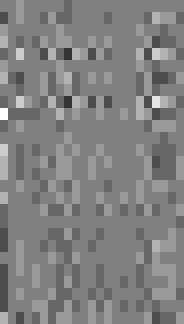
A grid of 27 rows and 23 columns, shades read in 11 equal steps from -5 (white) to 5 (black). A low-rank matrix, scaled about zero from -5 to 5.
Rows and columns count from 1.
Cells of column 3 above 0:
8
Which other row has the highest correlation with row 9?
5
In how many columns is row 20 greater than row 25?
7
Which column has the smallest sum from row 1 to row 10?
1
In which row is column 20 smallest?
9
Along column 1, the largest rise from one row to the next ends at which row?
11
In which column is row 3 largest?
21
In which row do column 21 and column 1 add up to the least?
10
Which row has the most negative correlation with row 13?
23
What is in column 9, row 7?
-2
